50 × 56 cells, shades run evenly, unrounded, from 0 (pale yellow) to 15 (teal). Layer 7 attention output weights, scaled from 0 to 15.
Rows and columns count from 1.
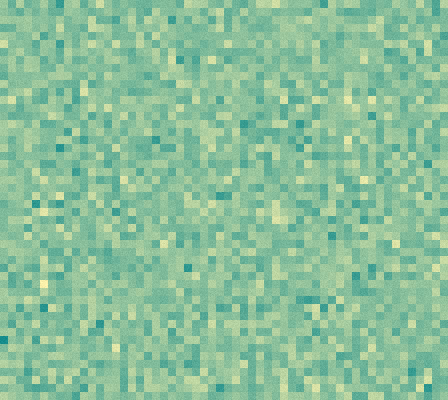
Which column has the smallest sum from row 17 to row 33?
26
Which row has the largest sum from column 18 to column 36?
18
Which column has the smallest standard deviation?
3
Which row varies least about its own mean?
9
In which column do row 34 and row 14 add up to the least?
55
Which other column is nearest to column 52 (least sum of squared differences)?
32
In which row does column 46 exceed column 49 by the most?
28
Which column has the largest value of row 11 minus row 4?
12
